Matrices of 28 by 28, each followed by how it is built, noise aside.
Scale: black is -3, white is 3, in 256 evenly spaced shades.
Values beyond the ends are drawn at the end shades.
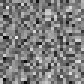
repeating rows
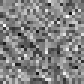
Toeplitz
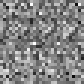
repeating columns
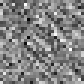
Toeplitz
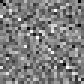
diagonal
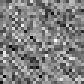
Toeplitz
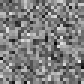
Toeplitz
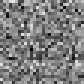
repeating columns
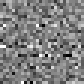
uneven rows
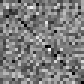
diagonal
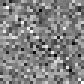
diagonal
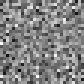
repeating columns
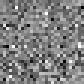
uneven rows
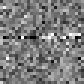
uneven rows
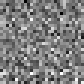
repeating columns
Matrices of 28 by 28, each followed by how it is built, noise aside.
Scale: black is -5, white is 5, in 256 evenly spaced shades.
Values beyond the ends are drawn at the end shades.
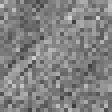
Hankel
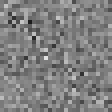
banded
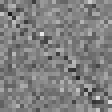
banded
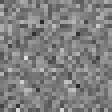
repeating columns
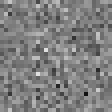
uneven columns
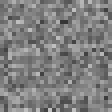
blocks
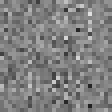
uneven columns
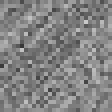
Hankel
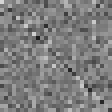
diagonal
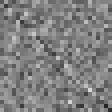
diagonal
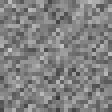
Hankel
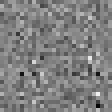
uneven columns
